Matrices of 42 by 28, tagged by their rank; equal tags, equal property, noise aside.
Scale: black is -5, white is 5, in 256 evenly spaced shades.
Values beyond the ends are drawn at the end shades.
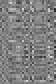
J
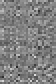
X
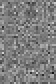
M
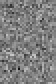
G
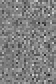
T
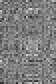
X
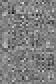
M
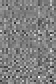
X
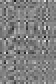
J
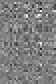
X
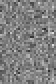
T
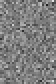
G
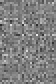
M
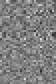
G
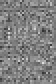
T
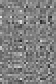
J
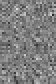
T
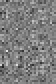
T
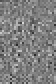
M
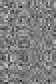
M
